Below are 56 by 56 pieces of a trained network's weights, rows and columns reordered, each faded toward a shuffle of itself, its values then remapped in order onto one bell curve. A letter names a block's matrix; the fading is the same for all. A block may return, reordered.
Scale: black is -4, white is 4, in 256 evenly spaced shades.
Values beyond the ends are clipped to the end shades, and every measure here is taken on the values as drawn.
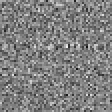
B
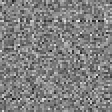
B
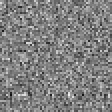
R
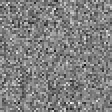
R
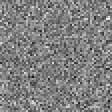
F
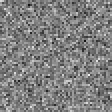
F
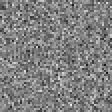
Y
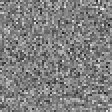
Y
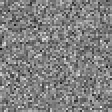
Y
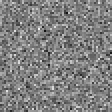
Y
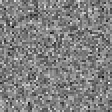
Y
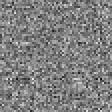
R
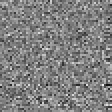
R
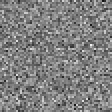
F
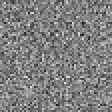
B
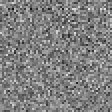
R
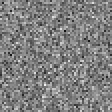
F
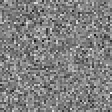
F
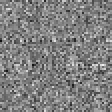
B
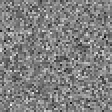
Y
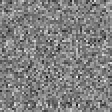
B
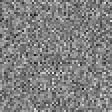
B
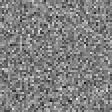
F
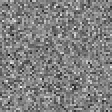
R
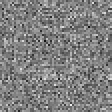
B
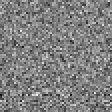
R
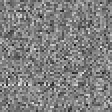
B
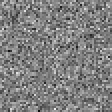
F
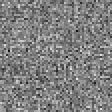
F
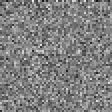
R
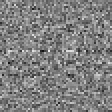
B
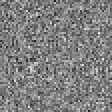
R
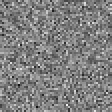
Y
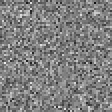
F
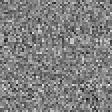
B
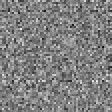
B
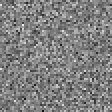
Y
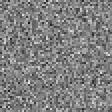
R
